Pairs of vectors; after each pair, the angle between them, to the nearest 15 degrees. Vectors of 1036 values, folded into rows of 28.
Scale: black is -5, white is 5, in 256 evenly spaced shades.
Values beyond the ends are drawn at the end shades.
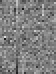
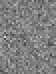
60 degrees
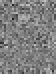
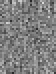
75 degrees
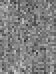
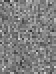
135 degrees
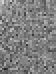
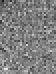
150 degrees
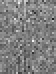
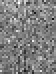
30 degrees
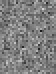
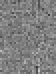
120 degrees
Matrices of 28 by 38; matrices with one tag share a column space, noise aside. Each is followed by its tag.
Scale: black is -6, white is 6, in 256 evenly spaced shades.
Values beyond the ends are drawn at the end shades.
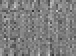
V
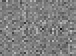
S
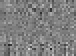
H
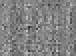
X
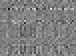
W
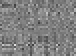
H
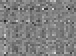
W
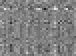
W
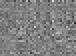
S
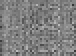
X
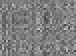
X
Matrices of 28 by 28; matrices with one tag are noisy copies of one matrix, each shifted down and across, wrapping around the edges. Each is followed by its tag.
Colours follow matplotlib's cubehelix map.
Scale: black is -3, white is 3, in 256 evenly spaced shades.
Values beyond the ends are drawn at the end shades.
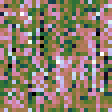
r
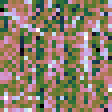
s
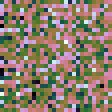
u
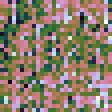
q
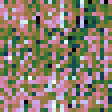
q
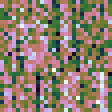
s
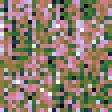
r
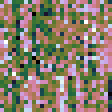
s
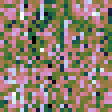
q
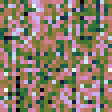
r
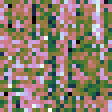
s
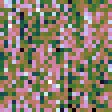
r
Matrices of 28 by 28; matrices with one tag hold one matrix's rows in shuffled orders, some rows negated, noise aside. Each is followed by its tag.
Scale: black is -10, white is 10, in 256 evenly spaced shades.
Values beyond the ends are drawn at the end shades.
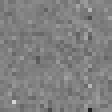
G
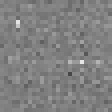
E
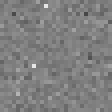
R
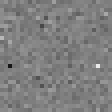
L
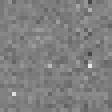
G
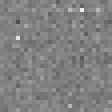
E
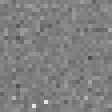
R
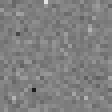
R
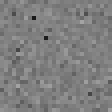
R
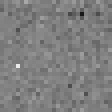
E
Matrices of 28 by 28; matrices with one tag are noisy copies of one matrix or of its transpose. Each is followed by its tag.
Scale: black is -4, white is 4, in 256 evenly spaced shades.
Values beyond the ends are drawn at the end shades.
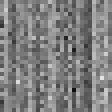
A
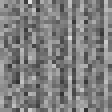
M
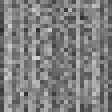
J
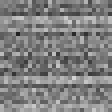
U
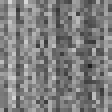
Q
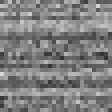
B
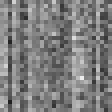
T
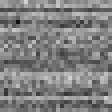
T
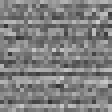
M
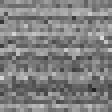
Q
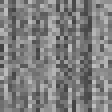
A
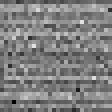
J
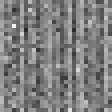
M
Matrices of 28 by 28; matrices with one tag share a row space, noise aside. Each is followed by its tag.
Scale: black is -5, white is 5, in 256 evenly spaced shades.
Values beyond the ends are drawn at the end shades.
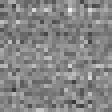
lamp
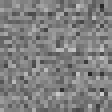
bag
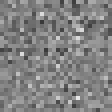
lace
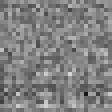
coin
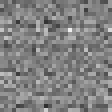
coin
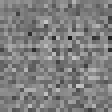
lace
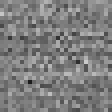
lace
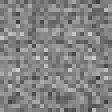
lamp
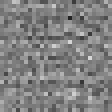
lamp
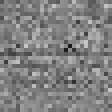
lamp
